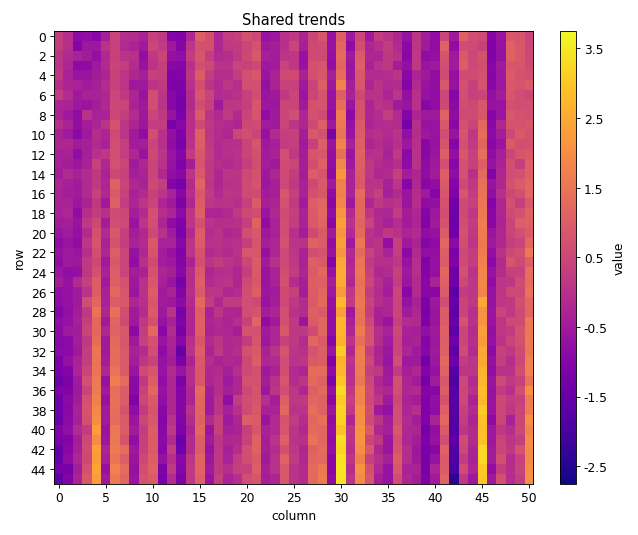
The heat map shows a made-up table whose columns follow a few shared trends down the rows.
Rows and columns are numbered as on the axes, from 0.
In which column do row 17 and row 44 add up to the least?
42
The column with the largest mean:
30
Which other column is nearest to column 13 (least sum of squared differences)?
39
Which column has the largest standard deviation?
4
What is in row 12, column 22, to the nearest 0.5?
-0.5
